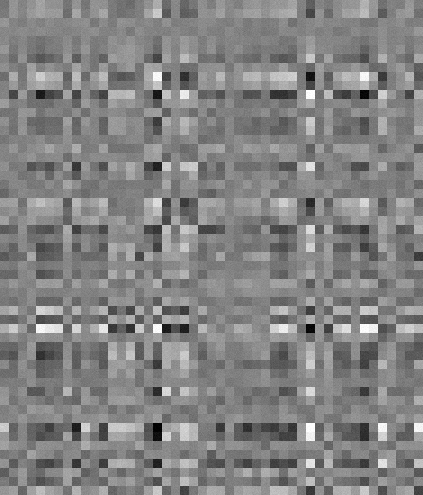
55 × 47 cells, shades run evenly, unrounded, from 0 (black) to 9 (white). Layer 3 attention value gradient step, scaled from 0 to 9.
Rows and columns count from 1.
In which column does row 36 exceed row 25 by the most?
19
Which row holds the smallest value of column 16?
29
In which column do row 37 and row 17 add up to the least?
35
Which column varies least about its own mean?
26
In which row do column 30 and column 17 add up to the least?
48
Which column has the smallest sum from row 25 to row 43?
5
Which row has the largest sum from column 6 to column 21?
23
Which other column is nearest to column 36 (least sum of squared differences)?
27
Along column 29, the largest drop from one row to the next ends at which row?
11
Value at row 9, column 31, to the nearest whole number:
7
